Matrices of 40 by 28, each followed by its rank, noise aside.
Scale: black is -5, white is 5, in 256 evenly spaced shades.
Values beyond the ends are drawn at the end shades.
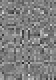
four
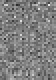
five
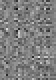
three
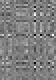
two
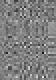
four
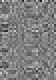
three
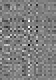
three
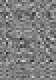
four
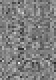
five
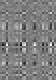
one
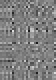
three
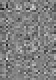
five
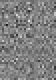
five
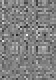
three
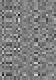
three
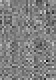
four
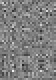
five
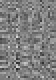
four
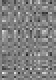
two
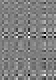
one
